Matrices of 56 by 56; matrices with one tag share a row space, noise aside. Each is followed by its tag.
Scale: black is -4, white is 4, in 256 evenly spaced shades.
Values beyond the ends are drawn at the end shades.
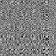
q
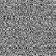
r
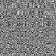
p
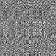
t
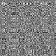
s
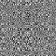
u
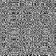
s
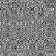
p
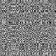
s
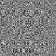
u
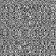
t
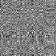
p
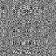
u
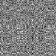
p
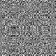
s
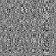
q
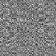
p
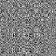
u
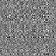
q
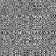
t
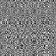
q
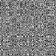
p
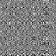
q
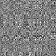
t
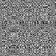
s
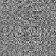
t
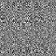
u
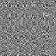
q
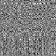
t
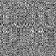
p
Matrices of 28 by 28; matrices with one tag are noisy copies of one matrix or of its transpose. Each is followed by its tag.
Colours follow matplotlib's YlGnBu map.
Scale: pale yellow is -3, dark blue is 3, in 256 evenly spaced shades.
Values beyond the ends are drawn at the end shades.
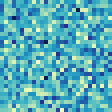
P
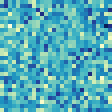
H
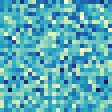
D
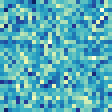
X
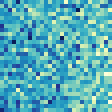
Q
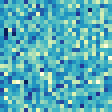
D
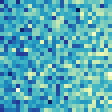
Q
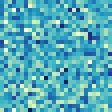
P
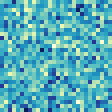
H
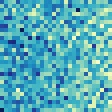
Q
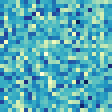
D
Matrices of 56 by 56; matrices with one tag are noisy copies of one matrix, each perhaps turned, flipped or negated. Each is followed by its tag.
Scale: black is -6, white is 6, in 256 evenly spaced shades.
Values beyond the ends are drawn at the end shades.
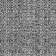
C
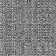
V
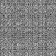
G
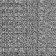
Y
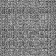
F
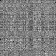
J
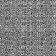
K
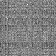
F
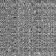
Y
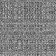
V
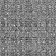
K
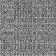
V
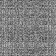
F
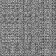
V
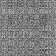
F
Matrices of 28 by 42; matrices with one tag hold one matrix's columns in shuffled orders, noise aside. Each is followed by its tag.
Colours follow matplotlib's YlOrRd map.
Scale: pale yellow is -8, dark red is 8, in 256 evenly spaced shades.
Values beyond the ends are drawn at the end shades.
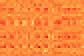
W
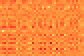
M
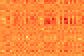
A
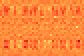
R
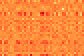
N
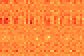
A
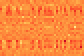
R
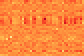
A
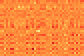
M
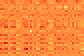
M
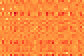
N
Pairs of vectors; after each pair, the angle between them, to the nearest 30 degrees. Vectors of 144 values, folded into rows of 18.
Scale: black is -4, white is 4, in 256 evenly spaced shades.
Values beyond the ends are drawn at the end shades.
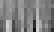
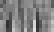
150 degrees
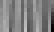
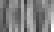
150 degrees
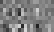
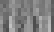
60 degrees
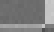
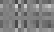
90 degrees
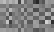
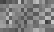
150 degrees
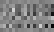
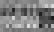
120 degrees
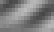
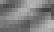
30 degrees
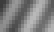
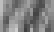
150 degrees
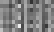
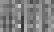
30 degrees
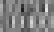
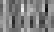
150 degrees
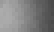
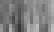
120 degrees
